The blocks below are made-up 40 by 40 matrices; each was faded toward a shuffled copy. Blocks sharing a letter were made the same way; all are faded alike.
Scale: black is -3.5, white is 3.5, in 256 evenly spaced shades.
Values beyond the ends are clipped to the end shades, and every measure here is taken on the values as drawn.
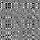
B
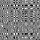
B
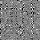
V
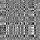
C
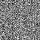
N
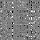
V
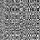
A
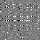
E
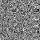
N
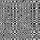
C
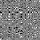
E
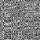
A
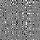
V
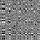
C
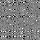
E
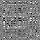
E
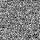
N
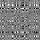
C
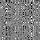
V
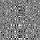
A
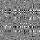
B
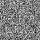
N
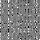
V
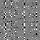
V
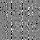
V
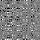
E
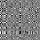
C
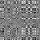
C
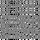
B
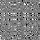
E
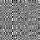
C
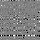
B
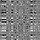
C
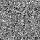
N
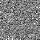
N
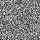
N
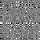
E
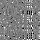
V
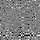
E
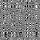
E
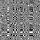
B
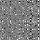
V
